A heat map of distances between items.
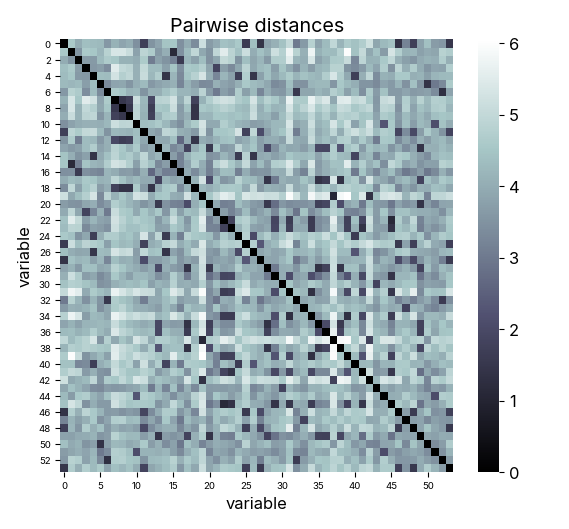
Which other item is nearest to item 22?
45
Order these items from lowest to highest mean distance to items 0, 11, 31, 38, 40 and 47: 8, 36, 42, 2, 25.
25, 36, 2, 8, 42
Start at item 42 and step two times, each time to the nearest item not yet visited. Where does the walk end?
37
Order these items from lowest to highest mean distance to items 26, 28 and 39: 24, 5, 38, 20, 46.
20, 38, 24, 5, 46
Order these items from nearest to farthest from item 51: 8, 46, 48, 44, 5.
44, 5, 46, 48, 8
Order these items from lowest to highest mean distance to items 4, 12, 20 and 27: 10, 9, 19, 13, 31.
13, 9, 10, 31, 19
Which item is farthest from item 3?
7
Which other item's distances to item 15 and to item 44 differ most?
1
